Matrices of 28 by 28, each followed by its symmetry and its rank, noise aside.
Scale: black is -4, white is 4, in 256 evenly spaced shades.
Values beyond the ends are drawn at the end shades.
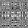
no symmetry, rank three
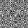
no symmetry, rank four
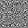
antisymmetric, rank four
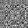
symmetric, rank four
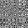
antisymmetric, rank four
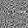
no symmetry, rank three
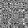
no symmetry, rank three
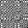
symmetric, rank three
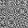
antisymmetric, rank four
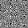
no symmetry, rank four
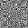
antisymmetric, rank four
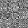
antisymmetric, rank four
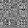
antisymmetric, rank four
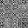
symmetric, rank four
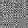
antisymmetric, rank four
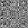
no symmetry, rank three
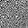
symmetric, rank four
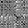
symmetric, rank three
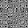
symmetric, rank four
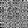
no symmetry, rank four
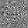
antisymmetric, rank four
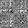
symmetric, rank four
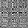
no symmetry, rank three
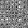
symmetric, rank three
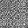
symmetric, rank four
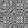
symmetric, rank three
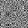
no symmetry, rank four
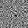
no symmetry, rank four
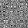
no symmetry, rank four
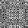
no symmetry, rank four
